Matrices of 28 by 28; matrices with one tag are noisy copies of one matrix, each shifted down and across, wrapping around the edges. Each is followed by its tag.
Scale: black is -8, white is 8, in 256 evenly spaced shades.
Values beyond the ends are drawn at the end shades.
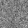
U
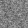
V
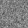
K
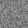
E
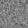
E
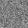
E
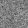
U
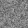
K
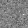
U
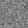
U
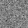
U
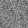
V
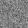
E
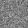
U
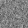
K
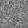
K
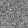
U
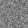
V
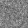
E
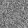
K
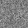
U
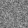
V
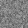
K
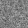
U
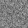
E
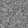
K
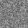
K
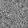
E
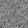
U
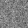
V
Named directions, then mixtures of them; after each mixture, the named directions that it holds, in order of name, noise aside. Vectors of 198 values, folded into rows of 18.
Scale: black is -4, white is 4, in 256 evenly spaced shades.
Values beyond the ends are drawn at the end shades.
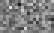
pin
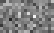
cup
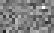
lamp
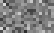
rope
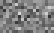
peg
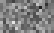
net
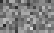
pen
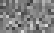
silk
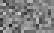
net, rope, silk.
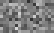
cup, net.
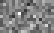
cup, silk.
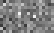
cup, rope.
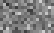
peg, pen, rope.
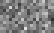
peg, pin, silk.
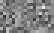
lamp, rope.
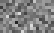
peg, silk.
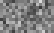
net, rope.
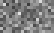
rope, silk.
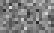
peg, pin.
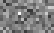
peg, rope.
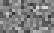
lamp, peg, pin.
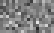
silk.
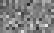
silk.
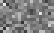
rope.
